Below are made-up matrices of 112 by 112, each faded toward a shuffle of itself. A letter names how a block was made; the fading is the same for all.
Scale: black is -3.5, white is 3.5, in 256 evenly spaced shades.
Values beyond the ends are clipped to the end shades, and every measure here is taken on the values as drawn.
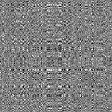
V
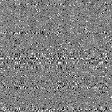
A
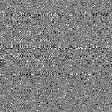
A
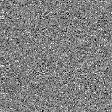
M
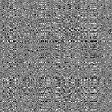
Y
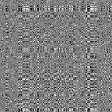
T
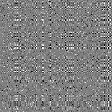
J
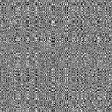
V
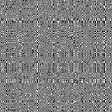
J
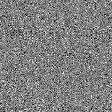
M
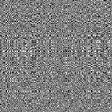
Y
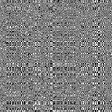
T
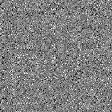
M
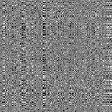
V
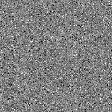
M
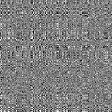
Y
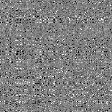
A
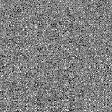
M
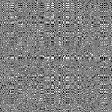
T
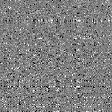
A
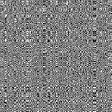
Y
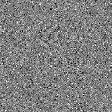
M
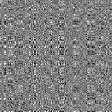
V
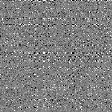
A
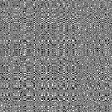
T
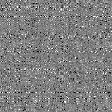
A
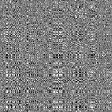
V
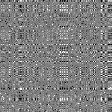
T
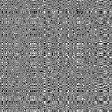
T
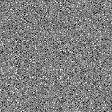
M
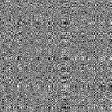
Y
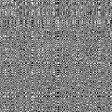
V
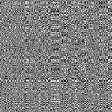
V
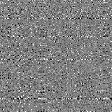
A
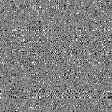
A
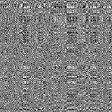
Y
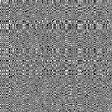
T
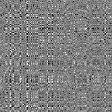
J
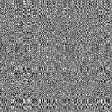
V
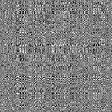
Y
